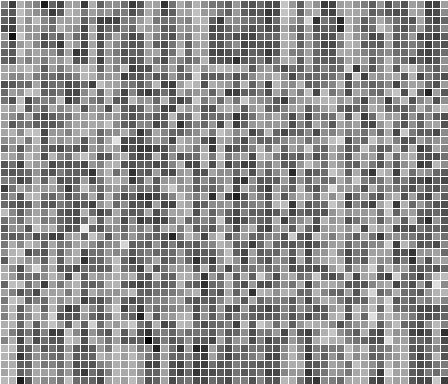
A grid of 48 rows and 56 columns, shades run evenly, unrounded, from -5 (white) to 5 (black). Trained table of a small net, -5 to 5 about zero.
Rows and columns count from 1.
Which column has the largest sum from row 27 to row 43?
18
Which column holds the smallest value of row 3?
39
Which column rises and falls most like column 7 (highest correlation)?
47
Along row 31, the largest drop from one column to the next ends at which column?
51
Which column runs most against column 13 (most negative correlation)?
26
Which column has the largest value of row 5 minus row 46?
2
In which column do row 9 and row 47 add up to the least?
49
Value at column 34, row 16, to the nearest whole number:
-1
